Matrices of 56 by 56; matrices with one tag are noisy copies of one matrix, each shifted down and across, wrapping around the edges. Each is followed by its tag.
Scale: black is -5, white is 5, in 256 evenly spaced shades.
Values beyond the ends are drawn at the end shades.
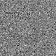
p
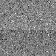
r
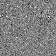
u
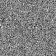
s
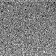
r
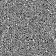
s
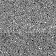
r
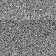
r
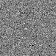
p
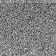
r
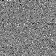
p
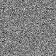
p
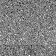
r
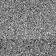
r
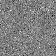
u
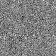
u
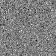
s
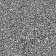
u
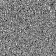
s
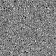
s
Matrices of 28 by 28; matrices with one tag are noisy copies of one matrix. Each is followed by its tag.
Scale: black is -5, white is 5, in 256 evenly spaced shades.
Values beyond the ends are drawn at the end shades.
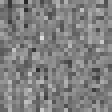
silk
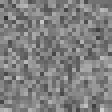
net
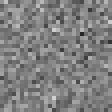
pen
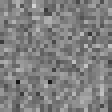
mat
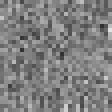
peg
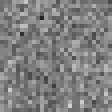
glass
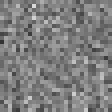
mat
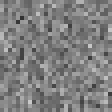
peg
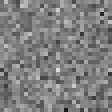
pen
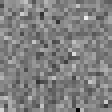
glass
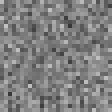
peg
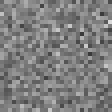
pen
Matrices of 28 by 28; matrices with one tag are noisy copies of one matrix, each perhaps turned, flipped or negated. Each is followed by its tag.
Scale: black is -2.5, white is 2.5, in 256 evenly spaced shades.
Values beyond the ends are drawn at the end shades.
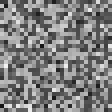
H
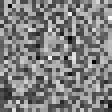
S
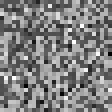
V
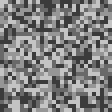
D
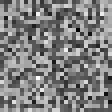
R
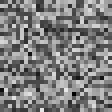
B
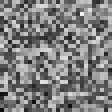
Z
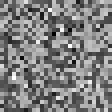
Z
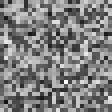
H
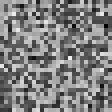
R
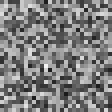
Z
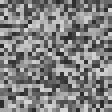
B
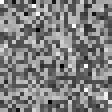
V
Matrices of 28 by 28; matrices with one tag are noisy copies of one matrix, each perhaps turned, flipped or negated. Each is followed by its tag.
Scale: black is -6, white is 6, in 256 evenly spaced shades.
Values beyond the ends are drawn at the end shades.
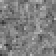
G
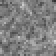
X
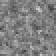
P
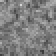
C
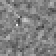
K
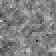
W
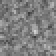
K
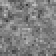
C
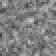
K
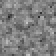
P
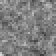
X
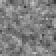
G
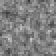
P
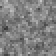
W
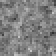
G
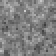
W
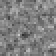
K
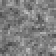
W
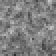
W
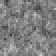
W
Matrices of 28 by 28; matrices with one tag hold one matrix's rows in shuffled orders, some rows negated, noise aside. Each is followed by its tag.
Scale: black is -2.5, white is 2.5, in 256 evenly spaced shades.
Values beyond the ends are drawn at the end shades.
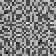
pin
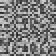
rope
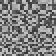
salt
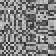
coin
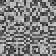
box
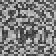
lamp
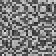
salt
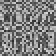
pin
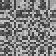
rope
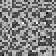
salt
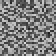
lamp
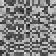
box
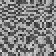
lamp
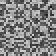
box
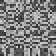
box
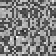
rope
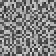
pin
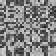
box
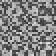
salt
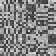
coin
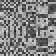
coin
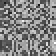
rope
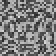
lamp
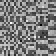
coin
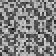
lamp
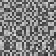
pin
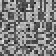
lamp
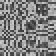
coin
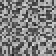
salt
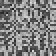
rope
